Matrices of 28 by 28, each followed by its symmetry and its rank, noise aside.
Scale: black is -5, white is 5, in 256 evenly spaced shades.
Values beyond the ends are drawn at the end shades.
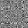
antisymmetric, rank four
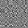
antisymmetric, rank four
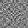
symmetric, rank three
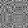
no symmetry, rank three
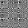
symmetric, rank two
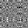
antisymmetric, rank two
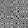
symmetric, rank two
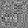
no symmetry, rank three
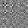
symmetric, rank three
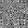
antisymmetric, rank four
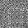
symmetric, rank four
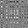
no symmetry, rank two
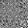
symmetric, rank four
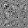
symmetric, rank four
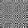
no symmetry, rank two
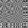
antisymmetric, rank two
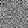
no symmetry, rank four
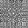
symmetric, rank three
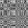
no symmetry, rank two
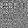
no symmetry, rank four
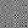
symmetric, rank two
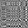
antisymmetric, rank two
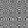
antisymmetric, rank two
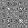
symmetric, rank three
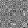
symmetric, rank four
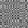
no symmetry, rank three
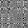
no symmetry, rank three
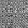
antisymmetric, rank four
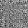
antisymmetric, rank four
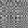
antisymmetric, rank two
